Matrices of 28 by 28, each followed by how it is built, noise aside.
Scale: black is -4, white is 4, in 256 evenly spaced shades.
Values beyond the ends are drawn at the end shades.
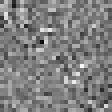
block diagonal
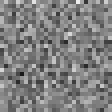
repeating columns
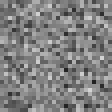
repeating rows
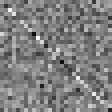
diagonal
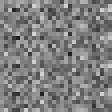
repeating rows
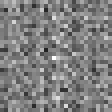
repeating rows
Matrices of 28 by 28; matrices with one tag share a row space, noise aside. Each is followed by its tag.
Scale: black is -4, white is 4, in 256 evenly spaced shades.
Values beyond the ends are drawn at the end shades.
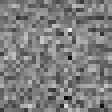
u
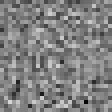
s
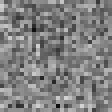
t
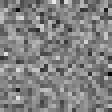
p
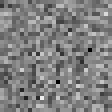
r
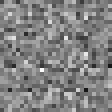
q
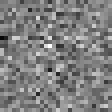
r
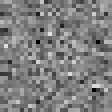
r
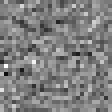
t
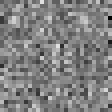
p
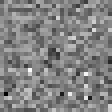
q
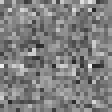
t
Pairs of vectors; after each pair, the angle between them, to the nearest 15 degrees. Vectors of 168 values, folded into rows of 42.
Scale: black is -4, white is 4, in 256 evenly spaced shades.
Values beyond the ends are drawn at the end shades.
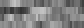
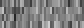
75 degrees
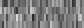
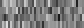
105 degrees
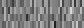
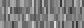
150 degrees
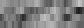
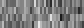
75 degrees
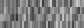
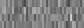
90 degrees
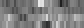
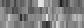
15 degrees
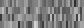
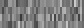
150 degrees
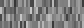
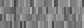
30 degrees
